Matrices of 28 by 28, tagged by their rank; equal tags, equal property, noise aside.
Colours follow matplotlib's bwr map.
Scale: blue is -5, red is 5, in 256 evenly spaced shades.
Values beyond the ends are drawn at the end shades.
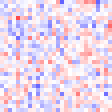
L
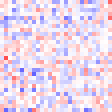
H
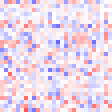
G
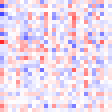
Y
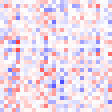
H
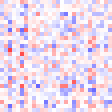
Y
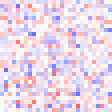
H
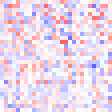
H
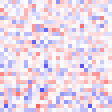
L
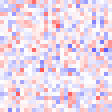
L
